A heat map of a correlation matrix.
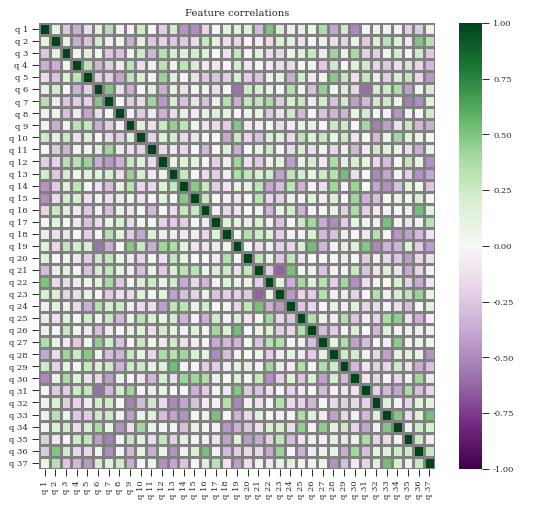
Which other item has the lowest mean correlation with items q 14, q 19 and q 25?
q 32
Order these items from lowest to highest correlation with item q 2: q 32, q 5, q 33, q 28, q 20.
q 5, q 28, q 20, q 32, q 33
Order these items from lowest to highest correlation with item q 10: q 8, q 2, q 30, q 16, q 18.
q 18, q 8, q 30, q 16, q 2
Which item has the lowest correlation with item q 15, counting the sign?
q 1
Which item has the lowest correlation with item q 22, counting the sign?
q 30
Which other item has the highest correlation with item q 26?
q 19
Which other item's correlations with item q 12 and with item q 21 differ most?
q 24
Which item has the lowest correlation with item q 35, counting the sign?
q 7
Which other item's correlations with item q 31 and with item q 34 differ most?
q 6
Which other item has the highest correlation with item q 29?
q 13
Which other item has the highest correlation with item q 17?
q 33
